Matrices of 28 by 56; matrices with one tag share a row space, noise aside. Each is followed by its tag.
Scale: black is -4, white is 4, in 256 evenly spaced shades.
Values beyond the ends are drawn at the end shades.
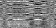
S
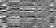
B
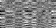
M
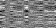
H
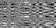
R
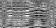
S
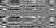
B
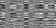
H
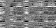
H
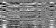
B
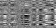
R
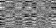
M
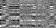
B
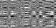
R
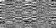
M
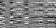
H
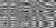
R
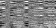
H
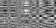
R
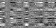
H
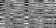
H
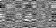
M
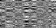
M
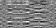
S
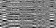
B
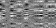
H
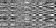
R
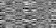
M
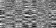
M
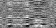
S
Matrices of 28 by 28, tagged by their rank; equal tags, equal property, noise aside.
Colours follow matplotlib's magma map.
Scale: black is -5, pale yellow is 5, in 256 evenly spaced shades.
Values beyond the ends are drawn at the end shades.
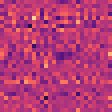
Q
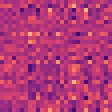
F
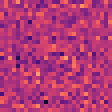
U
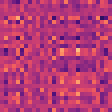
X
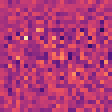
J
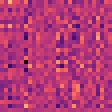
Q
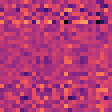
F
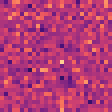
U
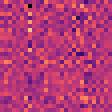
Q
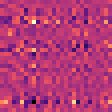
F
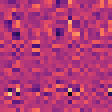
F
